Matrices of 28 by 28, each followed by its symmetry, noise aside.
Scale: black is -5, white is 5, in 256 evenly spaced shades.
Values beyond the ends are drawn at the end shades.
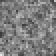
symmetric across the other diagonal.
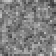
symmetric across the other diagonal.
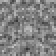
mirrored left to right.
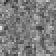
mirrored top to bottom.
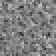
symmetric across the other diagonal.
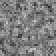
symmetric across the other diagonal.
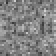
mirrored top to bottom.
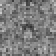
mirrored left to right.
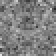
mirrored left to right.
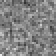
symmetric across the other diagonal.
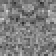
mirrored left to right.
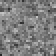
no symmetry.
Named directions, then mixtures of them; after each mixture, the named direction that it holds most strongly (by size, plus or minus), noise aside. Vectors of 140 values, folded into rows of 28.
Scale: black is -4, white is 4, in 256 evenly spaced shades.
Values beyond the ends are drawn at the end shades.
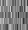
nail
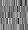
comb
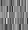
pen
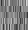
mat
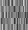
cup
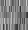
mat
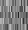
nail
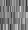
nail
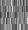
pen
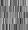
mat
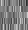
mat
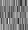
comb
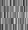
cup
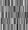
cup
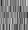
mat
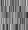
mat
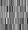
pen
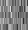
nail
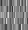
pen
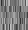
mat
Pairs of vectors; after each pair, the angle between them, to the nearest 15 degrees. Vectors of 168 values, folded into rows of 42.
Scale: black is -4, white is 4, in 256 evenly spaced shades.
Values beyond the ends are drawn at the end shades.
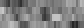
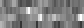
75 degrees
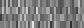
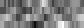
90 degrees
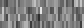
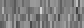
45 degrees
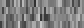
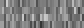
135 degrees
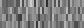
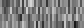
30 degrees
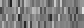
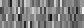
15 degrees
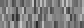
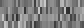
45 degrees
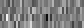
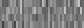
60 degrees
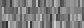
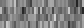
105 degrees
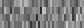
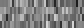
75 degrees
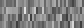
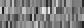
75 degrees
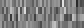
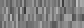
165 degrees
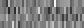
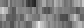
75 degrees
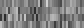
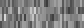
150 degrees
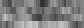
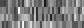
60 degrees
